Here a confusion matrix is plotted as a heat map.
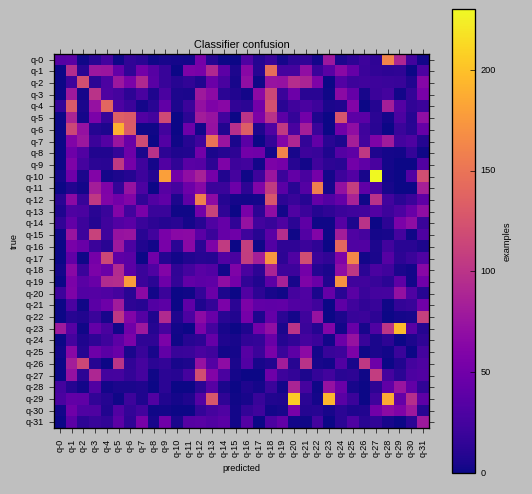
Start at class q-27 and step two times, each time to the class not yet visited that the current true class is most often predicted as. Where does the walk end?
q-18
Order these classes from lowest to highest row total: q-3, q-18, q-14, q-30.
q-30, q-14, q-3, q-18
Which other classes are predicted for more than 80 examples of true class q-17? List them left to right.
q-4, q-16, q-18, q-21, q-25
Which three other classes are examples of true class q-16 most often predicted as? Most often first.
q-24, q-14, q-5
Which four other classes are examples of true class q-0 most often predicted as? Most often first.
q-28, q-29, q-23, q-12
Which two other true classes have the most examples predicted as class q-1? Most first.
q-4, q-6
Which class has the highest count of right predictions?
q-12
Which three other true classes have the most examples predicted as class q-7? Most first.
q-2, q-23, q-20
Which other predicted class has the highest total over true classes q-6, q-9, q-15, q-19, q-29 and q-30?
q-5
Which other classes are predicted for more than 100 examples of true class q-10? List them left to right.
q-9, q-27, q-31
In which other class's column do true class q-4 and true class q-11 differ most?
q-22
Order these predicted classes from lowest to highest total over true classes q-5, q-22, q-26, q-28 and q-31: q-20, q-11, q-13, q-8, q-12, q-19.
q-8, q-11, q-20, q-19, q-13, q-12
